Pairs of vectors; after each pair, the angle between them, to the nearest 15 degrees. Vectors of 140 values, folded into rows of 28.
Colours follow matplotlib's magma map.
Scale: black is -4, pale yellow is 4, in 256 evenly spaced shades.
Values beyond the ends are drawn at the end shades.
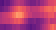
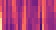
90 degrees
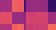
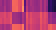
15 degrees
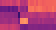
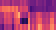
150 degrees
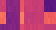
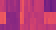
15 degrees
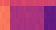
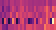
120 degrees
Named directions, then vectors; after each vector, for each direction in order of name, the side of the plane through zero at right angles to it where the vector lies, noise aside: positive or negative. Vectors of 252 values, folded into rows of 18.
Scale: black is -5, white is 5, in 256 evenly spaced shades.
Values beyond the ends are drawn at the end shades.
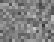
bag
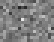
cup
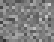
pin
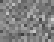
positive, positive, negative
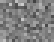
negative, positive, negative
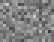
positive, negative, negative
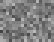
positive, positive, negative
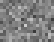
negative, negative, positive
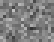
negative, positive, negative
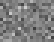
negative, negative, negative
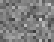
negative, negative, positive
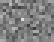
negative, positive, negative
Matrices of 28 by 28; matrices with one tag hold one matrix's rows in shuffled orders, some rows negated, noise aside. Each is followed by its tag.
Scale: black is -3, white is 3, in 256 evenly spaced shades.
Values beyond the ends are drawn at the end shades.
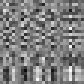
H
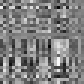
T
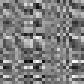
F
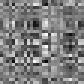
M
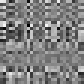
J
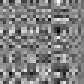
T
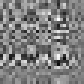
T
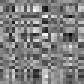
M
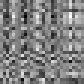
H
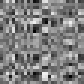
M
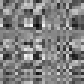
F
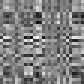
F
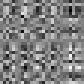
H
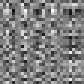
H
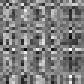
H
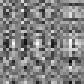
H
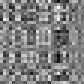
T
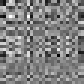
J
